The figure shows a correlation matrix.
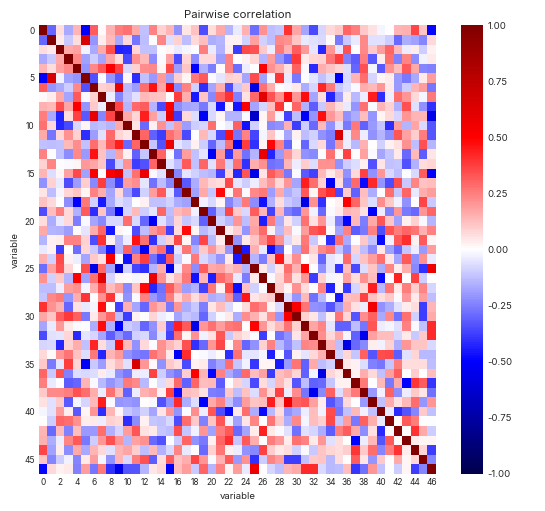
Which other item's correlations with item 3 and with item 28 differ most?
35
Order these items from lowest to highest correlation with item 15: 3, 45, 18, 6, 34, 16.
16, 18, 34, 3, 45, 6
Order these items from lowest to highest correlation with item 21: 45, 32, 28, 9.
28, 9, 45, 32
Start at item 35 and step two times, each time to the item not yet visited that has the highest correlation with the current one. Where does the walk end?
22
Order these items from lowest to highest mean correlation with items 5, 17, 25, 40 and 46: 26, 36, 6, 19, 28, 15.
15, 6, 26, 36, 28, 19
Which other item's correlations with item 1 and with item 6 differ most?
5
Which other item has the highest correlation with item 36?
18
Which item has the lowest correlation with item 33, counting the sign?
36
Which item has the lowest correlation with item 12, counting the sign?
23
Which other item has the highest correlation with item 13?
26
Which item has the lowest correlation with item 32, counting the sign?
38
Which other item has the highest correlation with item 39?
29
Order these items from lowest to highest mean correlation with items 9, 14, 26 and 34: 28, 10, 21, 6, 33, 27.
27, 28, 10, 21, 33, 6
